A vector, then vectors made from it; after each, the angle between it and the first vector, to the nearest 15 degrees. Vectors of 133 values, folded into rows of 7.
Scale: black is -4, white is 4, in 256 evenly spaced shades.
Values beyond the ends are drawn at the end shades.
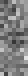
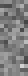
120 degrees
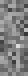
105 degrees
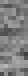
120 degrees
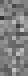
75 degrees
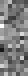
120 degrees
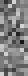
45 degrees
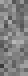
120 degrees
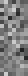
150 degrees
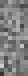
90 degrees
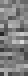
135 degrees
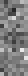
30 degrees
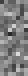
75 degrees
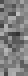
45 degrees
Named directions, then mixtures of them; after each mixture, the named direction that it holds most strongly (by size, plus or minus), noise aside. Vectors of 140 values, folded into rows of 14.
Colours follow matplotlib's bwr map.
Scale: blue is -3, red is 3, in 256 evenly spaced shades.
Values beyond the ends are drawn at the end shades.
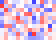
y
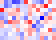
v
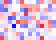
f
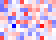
f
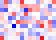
f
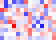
v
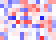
f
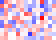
y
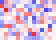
y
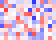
y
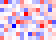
f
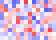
y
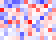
v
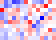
v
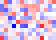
f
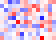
f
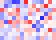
v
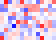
f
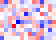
f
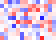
f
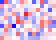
y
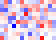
f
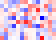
f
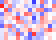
y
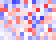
v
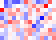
v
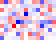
f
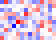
f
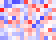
v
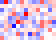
f
